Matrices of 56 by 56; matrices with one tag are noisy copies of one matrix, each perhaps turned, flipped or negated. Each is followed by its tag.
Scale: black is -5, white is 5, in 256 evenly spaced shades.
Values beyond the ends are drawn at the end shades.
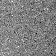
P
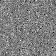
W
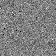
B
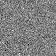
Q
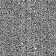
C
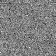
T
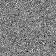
B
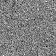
T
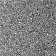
P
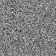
B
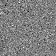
Q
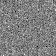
T
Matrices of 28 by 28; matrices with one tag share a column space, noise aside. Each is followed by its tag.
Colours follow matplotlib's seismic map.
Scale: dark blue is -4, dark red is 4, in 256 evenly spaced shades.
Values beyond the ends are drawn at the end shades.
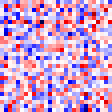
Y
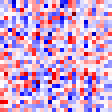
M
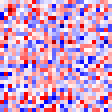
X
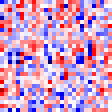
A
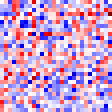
M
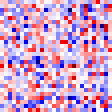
X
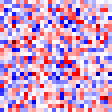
X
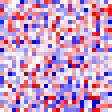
X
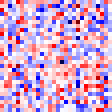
Y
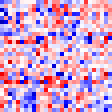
M
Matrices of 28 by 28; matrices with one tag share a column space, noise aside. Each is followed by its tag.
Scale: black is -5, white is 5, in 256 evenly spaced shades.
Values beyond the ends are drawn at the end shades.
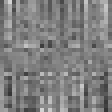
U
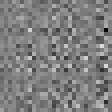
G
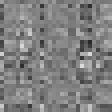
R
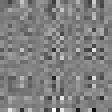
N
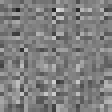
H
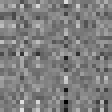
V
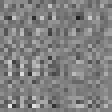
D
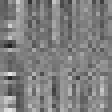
U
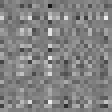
D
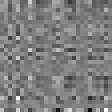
N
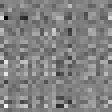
D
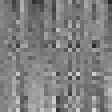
U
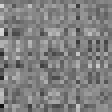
R
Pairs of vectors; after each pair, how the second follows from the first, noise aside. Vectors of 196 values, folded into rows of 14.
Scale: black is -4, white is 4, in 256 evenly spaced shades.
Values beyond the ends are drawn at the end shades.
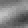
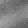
wrapped around, shrunk.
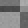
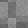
wrapped around, shrunk.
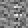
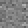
wrapped around, shrunk.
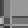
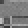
partly zeroed.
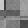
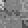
partly zeroed.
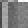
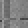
wrapped around, negated, shrunk.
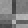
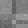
shrunk.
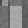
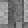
wrapped around.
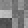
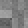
shrunk.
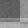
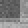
copied.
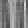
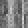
wrapped around.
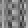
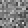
shuffled.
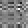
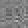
wrapped around, shrunk.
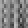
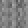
wrapped around, shrunk.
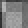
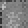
partly zeroed.
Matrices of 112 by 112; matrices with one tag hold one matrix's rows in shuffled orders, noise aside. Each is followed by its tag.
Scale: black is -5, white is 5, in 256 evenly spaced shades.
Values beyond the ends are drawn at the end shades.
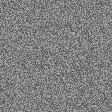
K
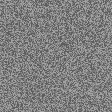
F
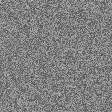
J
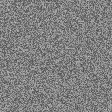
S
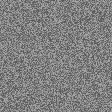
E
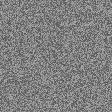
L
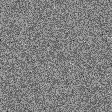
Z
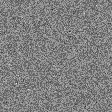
S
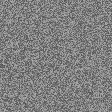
L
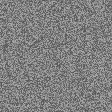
L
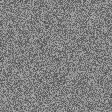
J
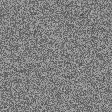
S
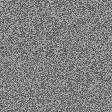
F
